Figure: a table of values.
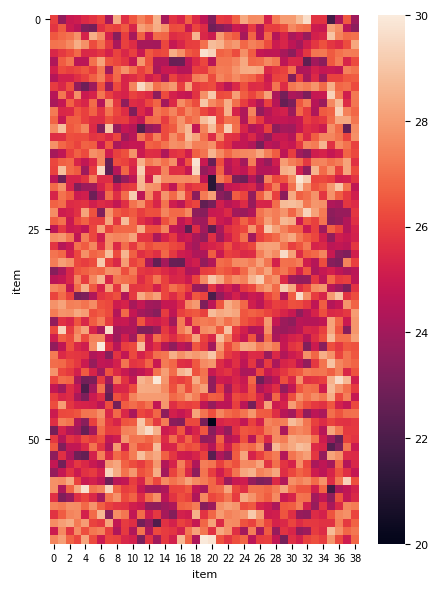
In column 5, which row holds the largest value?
2
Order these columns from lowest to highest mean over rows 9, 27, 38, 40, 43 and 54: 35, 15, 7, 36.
7, 15, 36, 35
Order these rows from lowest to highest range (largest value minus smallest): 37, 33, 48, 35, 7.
7, 35, 37, 33, 48
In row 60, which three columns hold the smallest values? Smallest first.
13, 11, 12
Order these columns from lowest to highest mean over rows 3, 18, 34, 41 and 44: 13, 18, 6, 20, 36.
13, 20, 36, 6, 18
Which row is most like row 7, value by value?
47
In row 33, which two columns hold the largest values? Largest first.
31, 36
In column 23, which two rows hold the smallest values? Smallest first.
19, 23
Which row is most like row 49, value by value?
52
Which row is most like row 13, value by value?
37
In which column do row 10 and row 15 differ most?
34
